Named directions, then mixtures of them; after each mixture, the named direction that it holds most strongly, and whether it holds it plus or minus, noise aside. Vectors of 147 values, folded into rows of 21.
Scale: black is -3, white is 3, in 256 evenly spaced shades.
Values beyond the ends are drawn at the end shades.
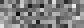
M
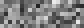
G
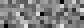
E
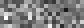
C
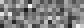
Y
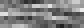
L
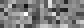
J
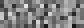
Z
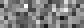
Z, plus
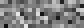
E, plus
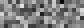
E, plus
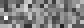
C, plus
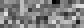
G, minus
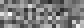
Y, plus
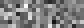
C, plus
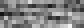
L, minus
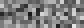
Z, minus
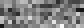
L, minus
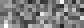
E, minus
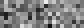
C, minus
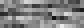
L, minus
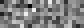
Y, minus
